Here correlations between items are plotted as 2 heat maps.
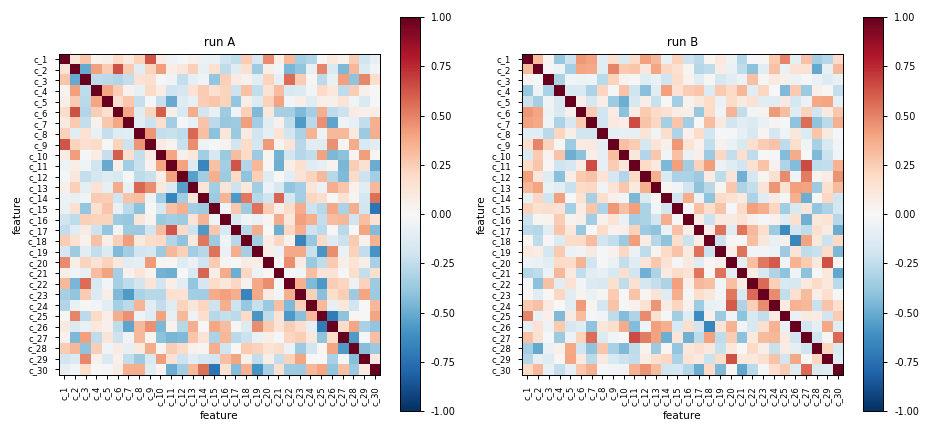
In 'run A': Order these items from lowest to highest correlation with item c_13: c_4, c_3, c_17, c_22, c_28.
c_22, c_17, c_3, c_28, c_4
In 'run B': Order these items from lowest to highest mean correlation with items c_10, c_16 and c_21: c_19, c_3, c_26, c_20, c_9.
c_20, c_3, c_9, c_26, c_19
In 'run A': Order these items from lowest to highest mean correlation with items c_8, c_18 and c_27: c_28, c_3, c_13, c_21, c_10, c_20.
c_10, c_28, c_20, c_21, c_3, c_13
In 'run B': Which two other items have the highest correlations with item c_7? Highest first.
c_11, c_27
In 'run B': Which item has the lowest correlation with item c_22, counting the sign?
c_2
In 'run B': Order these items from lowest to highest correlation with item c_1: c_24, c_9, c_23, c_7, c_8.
c_8, c_23, c_9, c_24, c_7
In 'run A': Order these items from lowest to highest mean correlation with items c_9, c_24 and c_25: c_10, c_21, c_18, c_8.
c_18, c_10, c_21, c_8
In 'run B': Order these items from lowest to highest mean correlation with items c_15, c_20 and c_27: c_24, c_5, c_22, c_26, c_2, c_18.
c_5, c_26, c_2, c_18, c_22, c_24
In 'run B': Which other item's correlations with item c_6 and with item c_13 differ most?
c_10
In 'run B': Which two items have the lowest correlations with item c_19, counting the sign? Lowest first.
c_30, c_25
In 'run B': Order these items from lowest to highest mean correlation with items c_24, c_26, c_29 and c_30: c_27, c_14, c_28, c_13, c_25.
c_28, c_25, c_14, c_27, c_13
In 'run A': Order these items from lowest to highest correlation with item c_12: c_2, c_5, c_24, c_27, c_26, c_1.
c_27, c_26, c_5, c_1, c_2, c_24
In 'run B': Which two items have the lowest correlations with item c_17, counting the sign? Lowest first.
c_25, c_30
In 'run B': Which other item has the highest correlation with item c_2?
c_9
